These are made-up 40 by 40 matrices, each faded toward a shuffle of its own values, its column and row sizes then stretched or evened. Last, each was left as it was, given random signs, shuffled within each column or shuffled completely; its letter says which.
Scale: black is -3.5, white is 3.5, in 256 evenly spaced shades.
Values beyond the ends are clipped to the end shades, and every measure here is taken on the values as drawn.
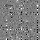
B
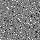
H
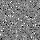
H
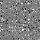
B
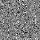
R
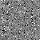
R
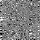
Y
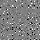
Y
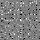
Y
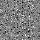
R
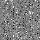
R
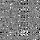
Y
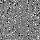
R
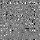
B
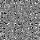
B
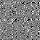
Y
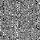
R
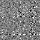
B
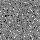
H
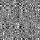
Y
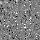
R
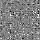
B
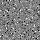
H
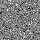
H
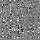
Y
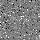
H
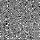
R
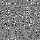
Y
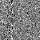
R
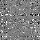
B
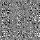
B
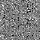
B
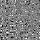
Y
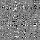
Y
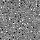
H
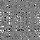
Y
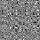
Y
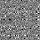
Y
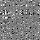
B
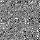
B
